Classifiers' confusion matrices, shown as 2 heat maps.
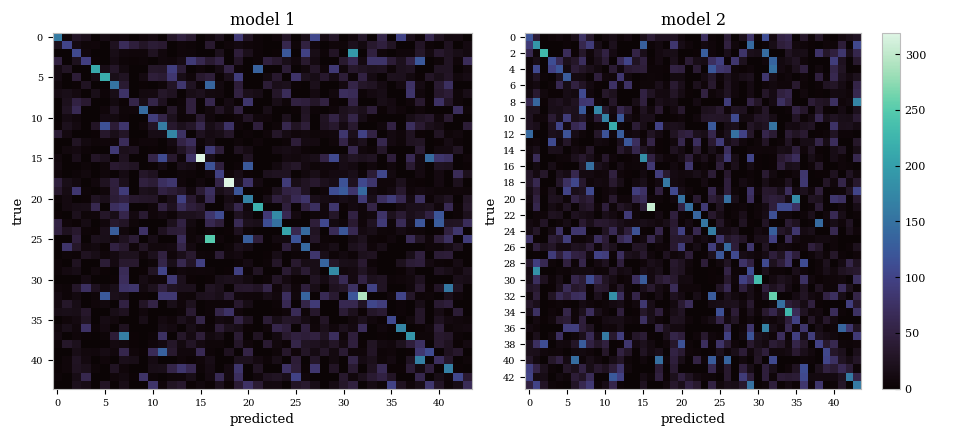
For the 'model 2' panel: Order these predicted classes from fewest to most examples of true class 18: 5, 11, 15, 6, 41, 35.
35, 15, 11, 41, 5, 6
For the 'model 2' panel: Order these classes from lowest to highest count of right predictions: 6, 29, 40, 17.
6, 40, 17, 29
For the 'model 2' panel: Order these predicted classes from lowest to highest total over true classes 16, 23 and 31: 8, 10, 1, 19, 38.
1, 10, 19, 8, 38
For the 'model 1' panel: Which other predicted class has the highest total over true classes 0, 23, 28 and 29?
19
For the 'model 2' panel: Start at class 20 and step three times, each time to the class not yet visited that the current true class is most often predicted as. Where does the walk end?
29
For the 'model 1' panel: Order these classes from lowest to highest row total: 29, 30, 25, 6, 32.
30, 29, 6, 25, 32
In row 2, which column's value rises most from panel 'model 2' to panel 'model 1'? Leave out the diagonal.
24
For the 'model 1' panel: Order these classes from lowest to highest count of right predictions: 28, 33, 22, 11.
22, 33, 28, 11
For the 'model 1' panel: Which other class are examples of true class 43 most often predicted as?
35
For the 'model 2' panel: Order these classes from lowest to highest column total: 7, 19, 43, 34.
19, 34, 43, 7
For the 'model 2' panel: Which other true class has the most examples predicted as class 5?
12
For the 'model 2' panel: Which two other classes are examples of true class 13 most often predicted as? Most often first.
3, 25
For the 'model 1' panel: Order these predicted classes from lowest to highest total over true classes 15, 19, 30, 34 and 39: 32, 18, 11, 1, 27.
1, 27, 18, 32, 11
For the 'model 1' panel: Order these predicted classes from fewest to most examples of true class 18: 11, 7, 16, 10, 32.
16, 7, 10, 11, 32
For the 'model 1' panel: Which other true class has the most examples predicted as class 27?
0
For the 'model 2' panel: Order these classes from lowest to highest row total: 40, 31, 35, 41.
35, 31, 41, 40
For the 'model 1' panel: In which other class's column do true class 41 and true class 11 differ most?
5
